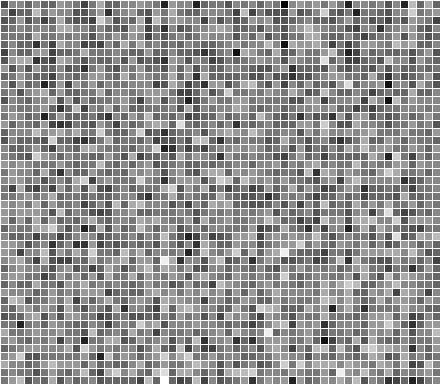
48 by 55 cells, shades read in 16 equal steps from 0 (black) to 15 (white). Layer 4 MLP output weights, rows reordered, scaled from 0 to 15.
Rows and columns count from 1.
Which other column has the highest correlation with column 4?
49
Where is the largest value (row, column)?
48, 21
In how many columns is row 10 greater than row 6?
19
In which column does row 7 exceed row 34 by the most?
35
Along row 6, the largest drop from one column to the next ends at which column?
36
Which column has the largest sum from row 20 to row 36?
50
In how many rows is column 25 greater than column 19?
16
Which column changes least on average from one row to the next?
22
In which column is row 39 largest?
33
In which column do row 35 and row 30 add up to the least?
24
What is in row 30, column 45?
7
